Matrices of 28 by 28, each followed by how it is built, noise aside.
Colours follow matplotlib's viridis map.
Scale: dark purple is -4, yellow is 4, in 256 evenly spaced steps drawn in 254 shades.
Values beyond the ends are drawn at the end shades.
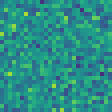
noise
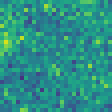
smooth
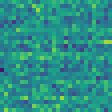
blocks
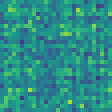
blocks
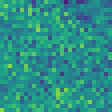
smooth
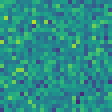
noise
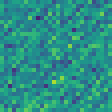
Hankel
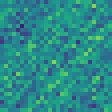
Hankel
